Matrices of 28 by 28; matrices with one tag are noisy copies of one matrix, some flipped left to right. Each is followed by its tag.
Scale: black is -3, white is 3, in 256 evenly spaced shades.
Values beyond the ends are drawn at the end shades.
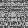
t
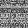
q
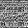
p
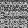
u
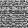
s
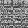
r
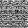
s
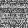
q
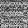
u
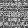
t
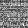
t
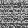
r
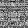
t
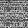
p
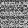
u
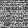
p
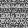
q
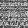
t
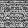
p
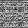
p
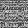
p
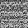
u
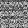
u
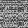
p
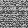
s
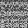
u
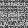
t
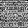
p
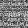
t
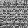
r
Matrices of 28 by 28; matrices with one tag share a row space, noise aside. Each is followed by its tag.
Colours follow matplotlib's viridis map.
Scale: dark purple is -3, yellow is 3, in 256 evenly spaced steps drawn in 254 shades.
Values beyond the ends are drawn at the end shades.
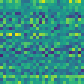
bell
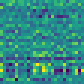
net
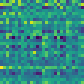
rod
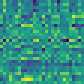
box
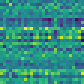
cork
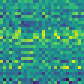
box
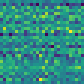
bell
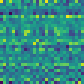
bell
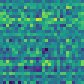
rod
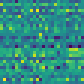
bell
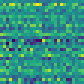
rod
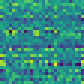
cork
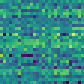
box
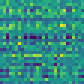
rod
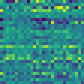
net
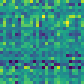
bell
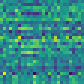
box
